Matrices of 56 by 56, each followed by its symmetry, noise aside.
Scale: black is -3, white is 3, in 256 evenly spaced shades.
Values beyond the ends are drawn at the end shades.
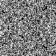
mirrored top to bottom.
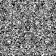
mirrored left to right.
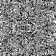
mirrored top to bottom.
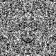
mirrored left to right.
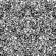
mirrored left to right.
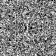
mirrored top to bottom.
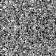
mirrored top to bottom.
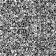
mirrored top to bottom.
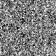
mirrored top to bottom.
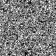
same after a half turn.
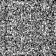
mirrored top to bottom.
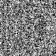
mirrored top to bottom.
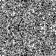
mirrored top to bottom.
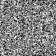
mirrored top to bottom.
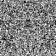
mirrored left to right.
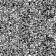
mirrored top to bottom.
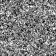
same after a half turn.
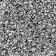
symmetric across the other diagonal.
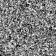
symmetric across the other diagonal.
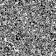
symmetric across the other diagonal.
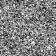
same after a half turn.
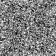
same after a half turn.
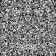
mirrored left to right.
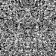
mirrored left to right.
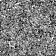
symmetric across the other diagonal.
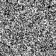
symmetric across the other diagonal.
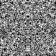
mirrored left to right.
